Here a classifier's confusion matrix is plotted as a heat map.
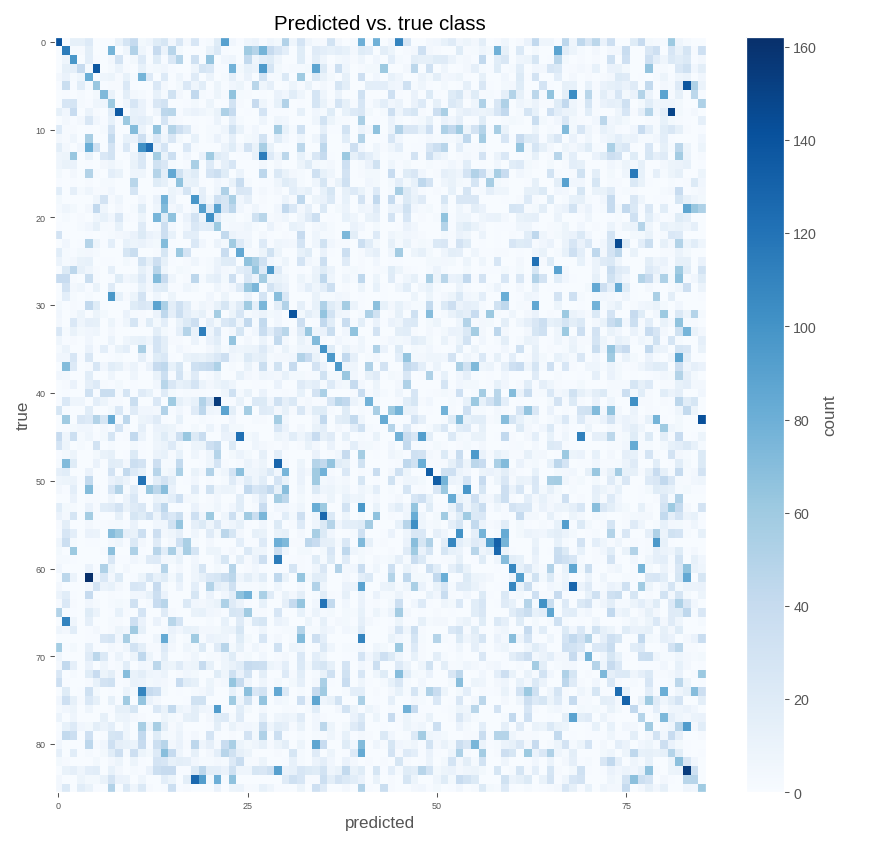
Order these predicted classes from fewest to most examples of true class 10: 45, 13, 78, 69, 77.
78, 69, 77, 45, 13
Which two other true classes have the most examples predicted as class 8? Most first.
56, 51
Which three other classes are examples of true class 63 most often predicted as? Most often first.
25, 24, 27
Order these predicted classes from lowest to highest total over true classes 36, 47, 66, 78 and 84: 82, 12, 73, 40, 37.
12, 37, 73, 40, 82
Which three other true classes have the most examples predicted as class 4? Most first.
61, 12, 51
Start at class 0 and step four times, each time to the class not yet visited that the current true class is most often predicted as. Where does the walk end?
67
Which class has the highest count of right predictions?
83
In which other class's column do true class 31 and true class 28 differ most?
74
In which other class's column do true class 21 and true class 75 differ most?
34
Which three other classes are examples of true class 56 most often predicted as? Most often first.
53, 59, 7
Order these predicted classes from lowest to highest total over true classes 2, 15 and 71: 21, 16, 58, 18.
21, 18, 58, 16
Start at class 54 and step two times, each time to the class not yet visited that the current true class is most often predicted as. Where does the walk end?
73
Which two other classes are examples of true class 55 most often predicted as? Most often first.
47, 67
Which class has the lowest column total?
3
